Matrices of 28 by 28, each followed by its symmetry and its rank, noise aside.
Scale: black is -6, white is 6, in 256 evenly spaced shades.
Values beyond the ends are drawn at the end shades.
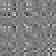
symmetric, rank two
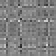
antisymmetric, rank two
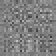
no symmetry, rank three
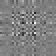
no symmetry, rank two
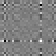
symmetric, rank one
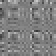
antisymmetric, rank two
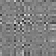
antisymmetric, rank two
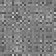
symmetric, rank three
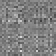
no symmetry, rank three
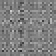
no symmetry, rank three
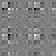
symmetric, rank one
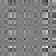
no symmetry, rank one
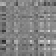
no symmetry, rank two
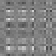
no symmetry, rank one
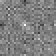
symmetric, rank three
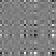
symmetric, rank one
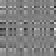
no symmetry, rank one
